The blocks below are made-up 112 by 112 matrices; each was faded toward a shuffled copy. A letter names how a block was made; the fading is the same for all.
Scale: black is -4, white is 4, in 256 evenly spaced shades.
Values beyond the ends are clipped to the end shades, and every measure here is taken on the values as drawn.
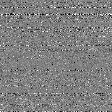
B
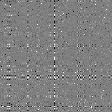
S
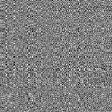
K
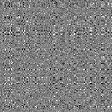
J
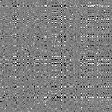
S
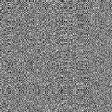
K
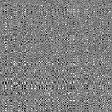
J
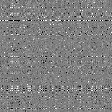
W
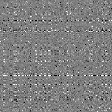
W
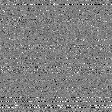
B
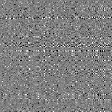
W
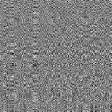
K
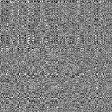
K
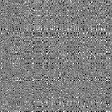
J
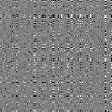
S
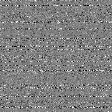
B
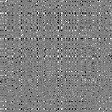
S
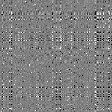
S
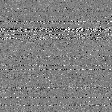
B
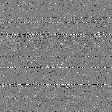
B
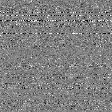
B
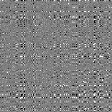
S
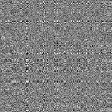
K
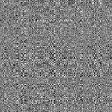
K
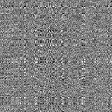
K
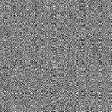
K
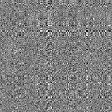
K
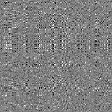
J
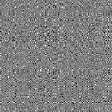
J
